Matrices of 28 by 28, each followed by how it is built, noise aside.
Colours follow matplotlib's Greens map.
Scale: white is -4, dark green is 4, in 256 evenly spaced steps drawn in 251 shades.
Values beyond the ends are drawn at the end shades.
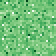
sparse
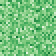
repeating rows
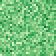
noise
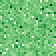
sparse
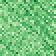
Toeplitz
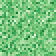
repeating columns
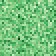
repeating rows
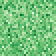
repeating columns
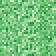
repeating rows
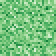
repeating rows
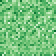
repeating columns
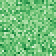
noise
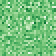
low rank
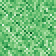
Toeplitz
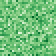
noise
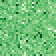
sparse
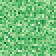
repeating rows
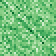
Toeplitz
